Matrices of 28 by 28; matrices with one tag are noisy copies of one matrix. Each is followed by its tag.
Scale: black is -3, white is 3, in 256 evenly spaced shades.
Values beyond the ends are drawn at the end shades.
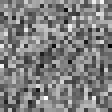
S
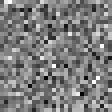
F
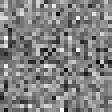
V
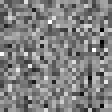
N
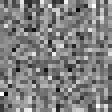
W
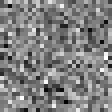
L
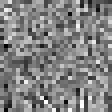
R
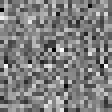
V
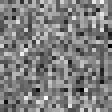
S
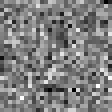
L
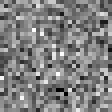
L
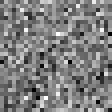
S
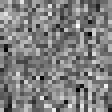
R
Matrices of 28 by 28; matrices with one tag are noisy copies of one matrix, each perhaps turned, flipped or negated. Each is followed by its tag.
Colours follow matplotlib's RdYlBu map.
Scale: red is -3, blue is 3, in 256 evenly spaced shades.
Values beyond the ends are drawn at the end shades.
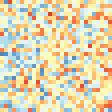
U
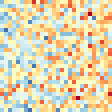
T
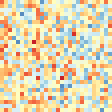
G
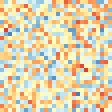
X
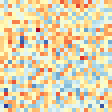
G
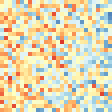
T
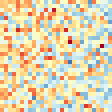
T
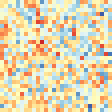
G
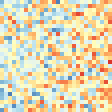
T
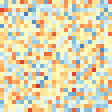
X
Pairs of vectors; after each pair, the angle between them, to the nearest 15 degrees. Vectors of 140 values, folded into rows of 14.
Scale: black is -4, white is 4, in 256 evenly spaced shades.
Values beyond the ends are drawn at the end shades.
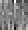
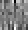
165 degrees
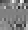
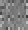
105 degrees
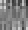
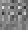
75 degrees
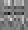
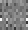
75 degrees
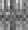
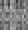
150 degrees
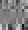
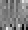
60 degrees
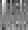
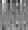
15 degrees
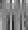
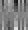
90 degrees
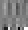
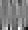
135 degrees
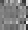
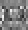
75 degrees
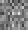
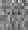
150 degrees
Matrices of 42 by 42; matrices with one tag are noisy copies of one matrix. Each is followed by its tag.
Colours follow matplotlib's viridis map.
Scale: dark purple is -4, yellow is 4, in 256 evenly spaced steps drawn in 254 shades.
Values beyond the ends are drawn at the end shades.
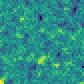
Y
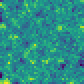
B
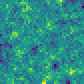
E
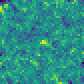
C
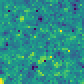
Y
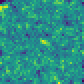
C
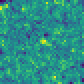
C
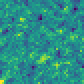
Y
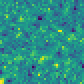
Y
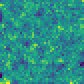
B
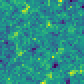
E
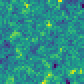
E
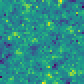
E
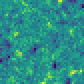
E
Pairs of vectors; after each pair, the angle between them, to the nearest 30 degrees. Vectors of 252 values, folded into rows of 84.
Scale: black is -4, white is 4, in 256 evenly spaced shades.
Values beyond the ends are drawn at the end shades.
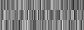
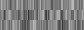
150 degrees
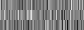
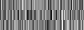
150 degrees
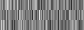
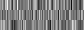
30 degrees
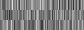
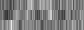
60 degrees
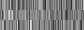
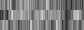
60 degrees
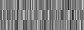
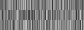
120 degrees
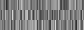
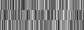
90 degrees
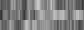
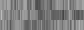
150 degrees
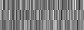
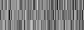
120 degrees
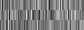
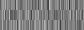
120 degrees
